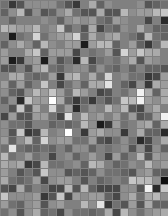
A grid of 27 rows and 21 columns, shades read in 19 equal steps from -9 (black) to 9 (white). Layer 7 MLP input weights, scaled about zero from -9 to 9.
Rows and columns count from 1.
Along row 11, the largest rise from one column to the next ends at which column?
20
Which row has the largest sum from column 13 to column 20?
7
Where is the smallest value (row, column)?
23, 21
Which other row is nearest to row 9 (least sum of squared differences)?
3
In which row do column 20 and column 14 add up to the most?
11
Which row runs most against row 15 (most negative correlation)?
4
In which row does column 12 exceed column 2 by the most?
5
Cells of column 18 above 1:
9
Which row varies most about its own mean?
13
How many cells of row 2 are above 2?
6
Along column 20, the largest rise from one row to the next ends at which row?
25
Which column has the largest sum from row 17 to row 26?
1
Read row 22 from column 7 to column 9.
1 1 -3
